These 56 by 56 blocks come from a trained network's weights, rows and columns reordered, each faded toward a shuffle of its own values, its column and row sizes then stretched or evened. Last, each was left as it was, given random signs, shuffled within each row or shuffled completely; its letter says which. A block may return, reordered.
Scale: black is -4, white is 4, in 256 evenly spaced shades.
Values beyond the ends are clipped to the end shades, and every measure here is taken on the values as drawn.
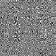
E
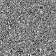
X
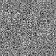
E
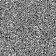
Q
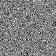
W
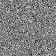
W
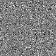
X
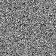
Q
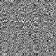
E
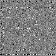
X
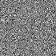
X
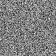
Q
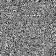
X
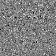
W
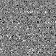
W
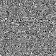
W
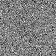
Q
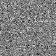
W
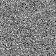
W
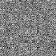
E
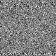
W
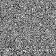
W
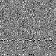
E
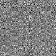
E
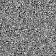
W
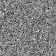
Q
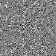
X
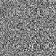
E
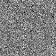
X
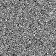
Q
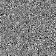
X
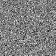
W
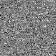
W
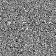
W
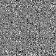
X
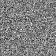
W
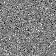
Q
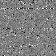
W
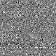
E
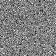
Q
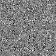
X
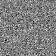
W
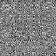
E
